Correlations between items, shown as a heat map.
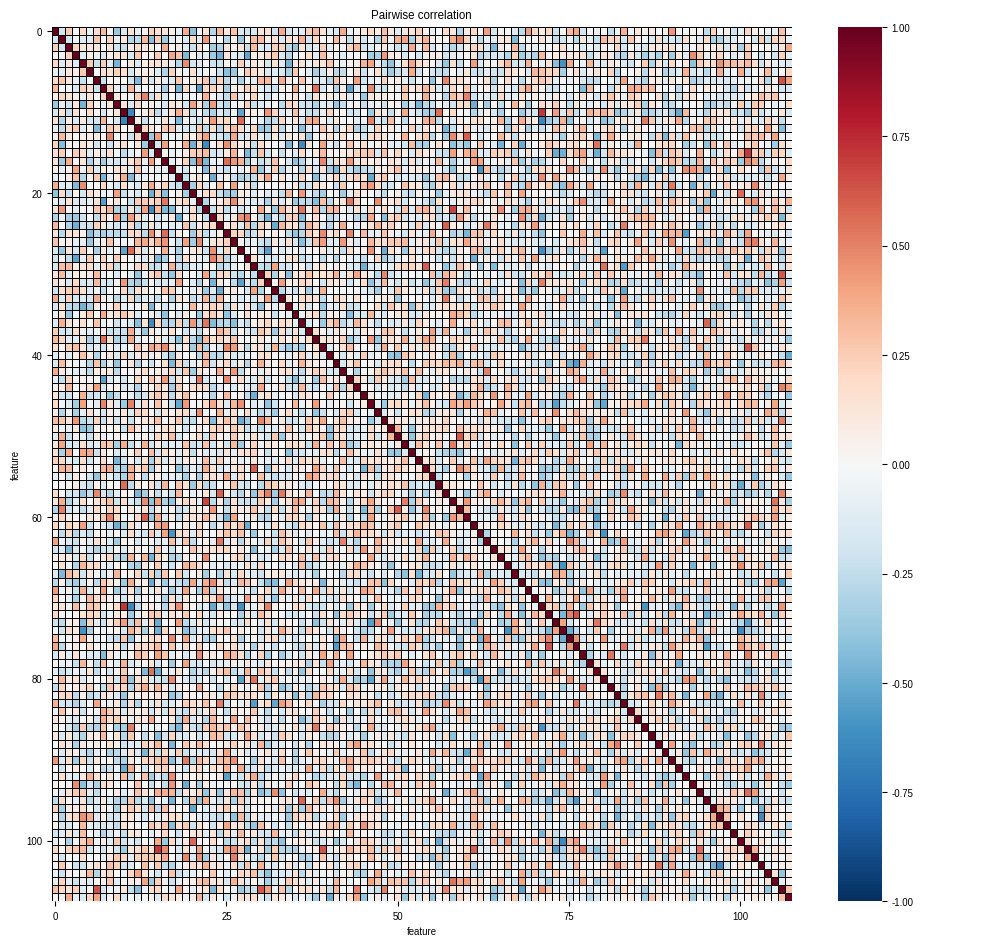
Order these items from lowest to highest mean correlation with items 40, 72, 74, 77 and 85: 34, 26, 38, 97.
97, 34, 38, 26
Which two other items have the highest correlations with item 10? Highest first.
71, 56
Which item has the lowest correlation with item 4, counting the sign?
74
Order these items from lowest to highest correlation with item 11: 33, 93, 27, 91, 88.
88, 93, 33, 91, 27
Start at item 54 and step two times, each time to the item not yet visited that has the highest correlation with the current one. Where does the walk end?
80
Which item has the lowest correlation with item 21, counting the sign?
7
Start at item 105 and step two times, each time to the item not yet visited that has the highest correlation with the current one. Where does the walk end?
22
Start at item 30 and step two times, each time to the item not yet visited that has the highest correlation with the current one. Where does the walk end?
6
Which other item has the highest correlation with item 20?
100
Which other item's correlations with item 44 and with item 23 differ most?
106
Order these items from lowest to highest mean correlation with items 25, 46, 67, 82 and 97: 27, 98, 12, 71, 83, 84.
71, 83, 84, 12, 98, 27
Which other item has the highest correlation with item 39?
101
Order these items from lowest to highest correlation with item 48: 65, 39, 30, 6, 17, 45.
65, 45, 17, 6, 39, 30
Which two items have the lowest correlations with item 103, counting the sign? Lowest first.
97, 96
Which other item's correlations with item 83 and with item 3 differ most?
24
